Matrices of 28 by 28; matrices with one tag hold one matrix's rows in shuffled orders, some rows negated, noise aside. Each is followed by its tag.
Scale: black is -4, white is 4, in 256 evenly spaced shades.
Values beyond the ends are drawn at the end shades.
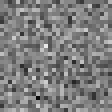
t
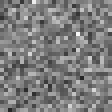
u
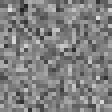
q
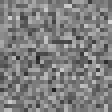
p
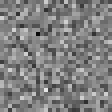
t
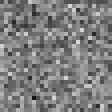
u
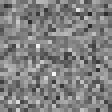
p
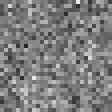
u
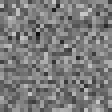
p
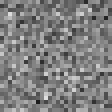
t
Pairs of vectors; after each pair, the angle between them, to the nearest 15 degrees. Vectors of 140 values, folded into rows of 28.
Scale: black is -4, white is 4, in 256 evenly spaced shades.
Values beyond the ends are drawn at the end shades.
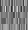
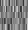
45 degrees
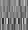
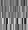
150 degrees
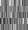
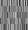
75 degrees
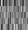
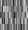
75 degrees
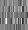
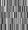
75 degrees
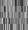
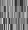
15 degrees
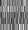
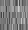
90 degrees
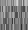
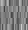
105 degrees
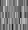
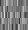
30 degrees
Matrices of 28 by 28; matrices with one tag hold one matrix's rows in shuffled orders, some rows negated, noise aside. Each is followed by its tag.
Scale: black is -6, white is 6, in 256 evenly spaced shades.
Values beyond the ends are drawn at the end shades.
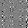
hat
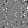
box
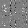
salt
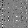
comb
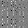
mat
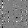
comb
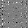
comb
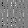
mat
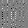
mat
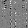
salt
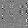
hat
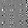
hat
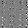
hat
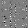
salt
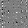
comb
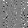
box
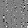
box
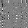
comb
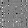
comb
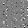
box
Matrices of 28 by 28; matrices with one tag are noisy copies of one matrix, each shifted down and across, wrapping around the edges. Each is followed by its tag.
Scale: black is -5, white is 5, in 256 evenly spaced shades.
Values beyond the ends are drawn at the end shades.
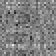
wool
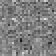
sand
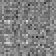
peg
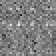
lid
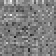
wool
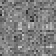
sand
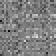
peg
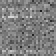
peg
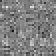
sand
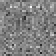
lid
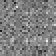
lid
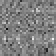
lid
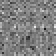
lid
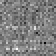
peg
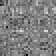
sand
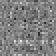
wool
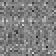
lid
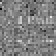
sand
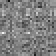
sand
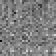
lid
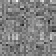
sand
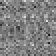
lid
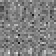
lid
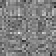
sand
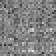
peg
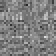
sand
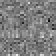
sand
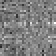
wool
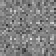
lid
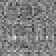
wool
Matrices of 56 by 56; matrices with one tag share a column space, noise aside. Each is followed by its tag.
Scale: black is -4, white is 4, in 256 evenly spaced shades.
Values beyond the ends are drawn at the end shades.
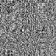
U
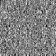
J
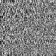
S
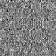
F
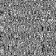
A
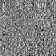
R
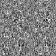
A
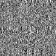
U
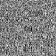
A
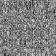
J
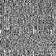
U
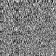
S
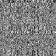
U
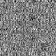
F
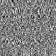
S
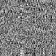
S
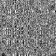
J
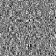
A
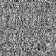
F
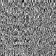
S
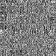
U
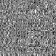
J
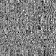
U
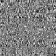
S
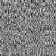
S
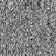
R
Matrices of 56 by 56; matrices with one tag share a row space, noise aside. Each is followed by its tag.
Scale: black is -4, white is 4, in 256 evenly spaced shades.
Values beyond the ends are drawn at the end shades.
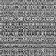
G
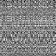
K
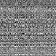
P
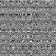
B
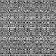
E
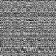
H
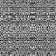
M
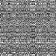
M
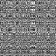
M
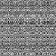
E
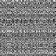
K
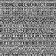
G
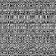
E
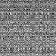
E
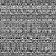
B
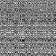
P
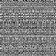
G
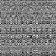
B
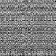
P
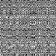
M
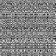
K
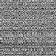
G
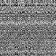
P
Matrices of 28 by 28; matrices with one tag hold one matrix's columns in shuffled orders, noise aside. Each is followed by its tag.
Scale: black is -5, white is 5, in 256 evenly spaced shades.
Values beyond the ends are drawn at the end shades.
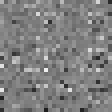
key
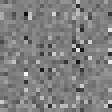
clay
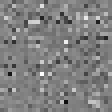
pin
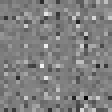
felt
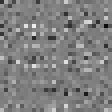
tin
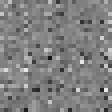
key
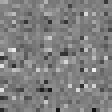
key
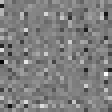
clay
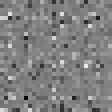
felt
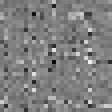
clay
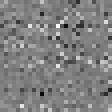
tin
